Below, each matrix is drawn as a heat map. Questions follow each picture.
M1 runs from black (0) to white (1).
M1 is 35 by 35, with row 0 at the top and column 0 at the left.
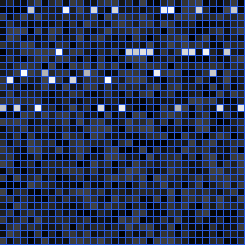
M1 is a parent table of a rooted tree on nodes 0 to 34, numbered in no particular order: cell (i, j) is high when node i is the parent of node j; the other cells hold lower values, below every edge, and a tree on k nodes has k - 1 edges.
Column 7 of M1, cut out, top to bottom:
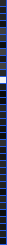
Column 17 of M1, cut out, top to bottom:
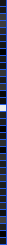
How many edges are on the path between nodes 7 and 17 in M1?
3
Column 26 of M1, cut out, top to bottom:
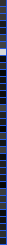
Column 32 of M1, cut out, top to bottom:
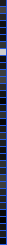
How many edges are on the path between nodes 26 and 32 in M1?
2
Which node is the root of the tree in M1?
11
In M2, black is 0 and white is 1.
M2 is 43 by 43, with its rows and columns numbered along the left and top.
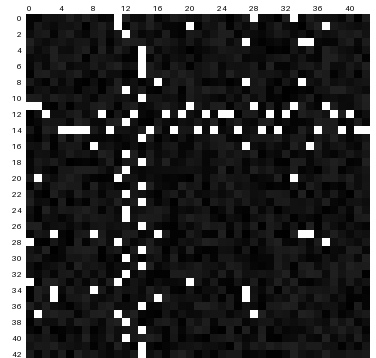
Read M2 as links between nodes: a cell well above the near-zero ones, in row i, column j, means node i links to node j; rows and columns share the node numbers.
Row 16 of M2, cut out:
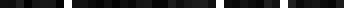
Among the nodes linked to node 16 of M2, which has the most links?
node 27
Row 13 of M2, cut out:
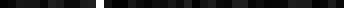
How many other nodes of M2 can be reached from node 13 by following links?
12
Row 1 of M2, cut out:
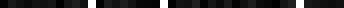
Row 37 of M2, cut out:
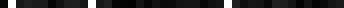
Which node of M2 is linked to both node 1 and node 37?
node 11
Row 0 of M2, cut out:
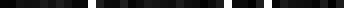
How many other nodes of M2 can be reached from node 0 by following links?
6
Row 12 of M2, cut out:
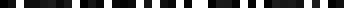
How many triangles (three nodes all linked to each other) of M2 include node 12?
0
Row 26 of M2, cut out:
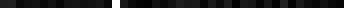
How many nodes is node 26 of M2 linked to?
1
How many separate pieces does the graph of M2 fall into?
4
